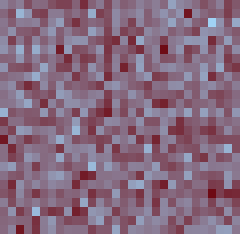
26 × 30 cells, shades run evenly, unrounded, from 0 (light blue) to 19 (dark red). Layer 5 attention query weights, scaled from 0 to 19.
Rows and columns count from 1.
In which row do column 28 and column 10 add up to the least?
8
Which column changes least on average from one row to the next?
25
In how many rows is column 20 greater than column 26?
17
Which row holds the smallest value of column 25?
5
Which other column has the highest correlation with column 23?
1
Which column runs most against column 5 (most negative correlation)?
15
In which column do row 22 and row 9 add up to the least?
19
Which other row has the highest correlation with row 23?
22
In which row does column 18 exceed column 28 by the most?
6
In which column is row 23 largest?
20
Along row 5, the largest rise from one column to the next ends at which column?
27
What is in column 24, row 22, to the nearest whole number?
10
